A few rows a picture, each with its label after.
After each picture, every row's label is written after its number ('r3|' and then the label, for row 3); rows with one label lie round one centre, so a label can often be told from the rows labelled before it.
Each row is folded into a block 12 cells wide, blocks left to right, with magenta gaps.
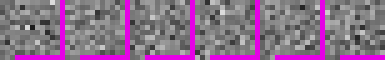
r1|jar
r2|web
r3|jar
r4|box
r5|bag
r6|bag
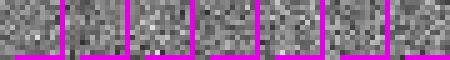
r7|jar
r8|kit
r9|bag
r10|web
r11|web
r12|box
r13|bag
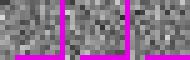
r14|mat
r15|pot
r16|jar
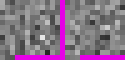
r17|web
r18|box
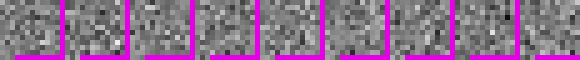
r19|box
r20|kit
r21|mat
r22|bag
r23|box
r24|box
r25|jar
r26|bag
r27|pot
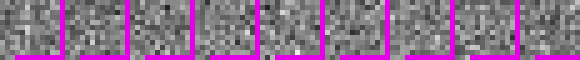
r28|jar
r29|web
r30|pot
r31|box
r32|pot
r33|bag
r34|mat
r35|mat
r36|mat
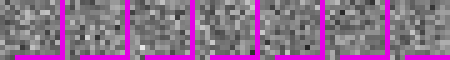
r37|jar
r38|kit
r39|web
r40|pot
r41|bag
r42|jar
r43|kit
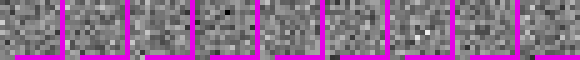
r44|mat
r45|box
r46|box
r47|web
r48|box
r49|box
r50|bag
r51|box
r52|kit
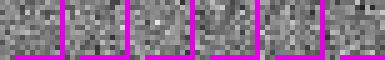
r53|web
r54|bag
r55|bag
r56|jar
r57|bag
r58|pot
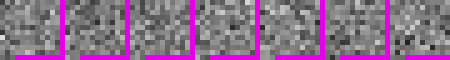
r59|web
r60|box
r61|box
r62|pot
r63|jar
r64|kit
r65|kit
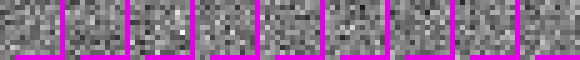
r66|web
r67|kit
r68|jar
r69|bag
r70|box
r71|mat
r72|jar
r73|pot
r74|pot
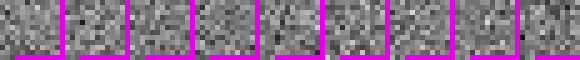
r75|jar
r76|web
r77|bag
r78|kit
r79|mat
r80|pot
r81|web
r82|web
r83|mat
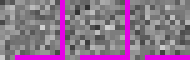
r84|box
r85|web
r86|web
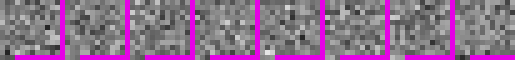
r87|kit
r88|pot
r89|bag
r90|web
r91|box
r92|web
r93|mat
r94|bag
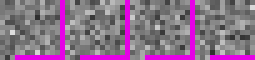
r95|pot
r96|box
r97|mat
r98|web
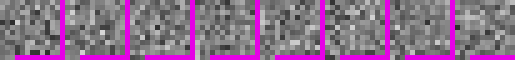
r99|jar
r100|bag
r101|kit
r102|box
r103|mat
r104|jar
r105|pot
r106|kit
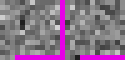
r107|mat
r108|bag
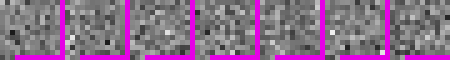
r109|kit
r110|box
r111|bag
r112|jar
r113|mat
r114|jar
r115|jar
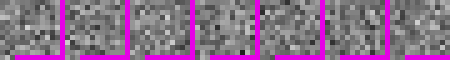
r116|mat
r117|box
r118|bag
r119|jar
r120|web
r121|jar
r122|pot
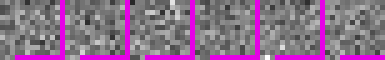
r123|web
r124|mat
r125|web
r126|mat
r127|mat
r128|bag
